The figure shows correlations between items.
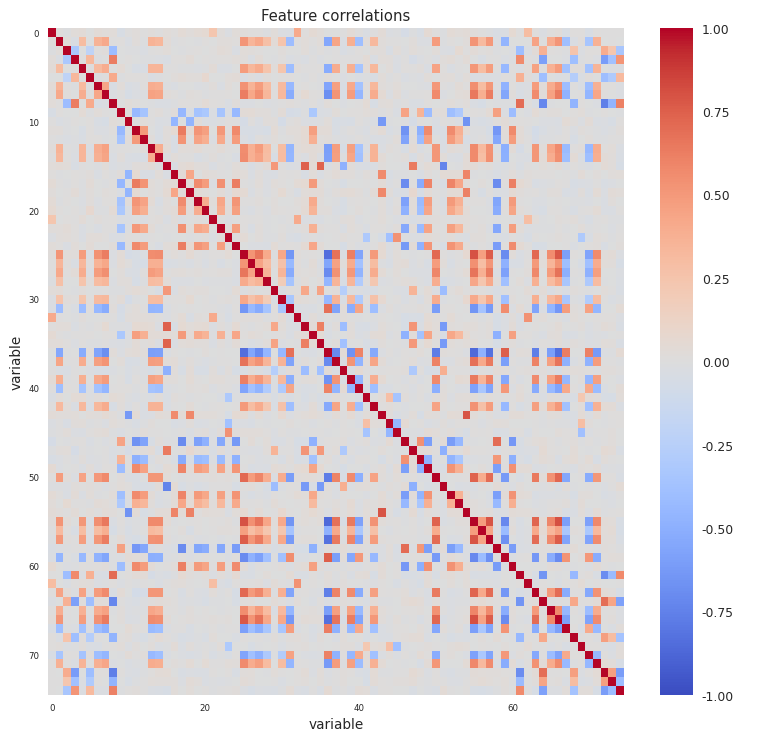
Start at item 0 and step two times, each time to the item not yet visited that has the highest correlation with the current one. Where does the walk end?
62
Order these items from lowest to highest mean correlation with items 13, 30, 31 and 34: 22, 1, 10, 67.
67, 10, 1, 22
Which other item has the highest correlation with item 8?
61
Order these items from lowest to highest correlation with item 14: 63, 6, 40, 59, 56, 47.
59, 40, 47, 56, 6, 63
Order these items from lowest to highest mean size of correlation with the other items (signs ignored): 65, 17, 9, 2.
2, 9, 17, 65
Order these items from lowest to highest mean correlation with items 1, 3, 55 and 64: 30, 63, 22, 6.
22, 30, 6, 63
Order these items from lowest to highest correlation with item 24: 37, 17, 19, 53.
37, 53, 19, 17
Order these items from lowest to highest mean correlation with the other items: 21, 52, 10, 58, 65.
58, 10, 21, 52, 65
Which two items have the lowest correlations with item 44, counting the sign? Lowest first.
45, 23
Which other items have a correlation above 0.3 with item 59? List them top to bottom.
31, 36, 40, 67, 70
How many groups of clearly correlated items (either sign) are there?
7
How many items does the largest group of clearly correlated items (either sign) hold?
28
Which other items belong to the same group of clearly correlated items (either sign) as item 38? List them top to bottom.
15, 29, 33, 35, 47, 51
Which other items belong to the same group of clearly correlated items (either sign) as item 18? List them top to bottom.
10, 16, 43, 54
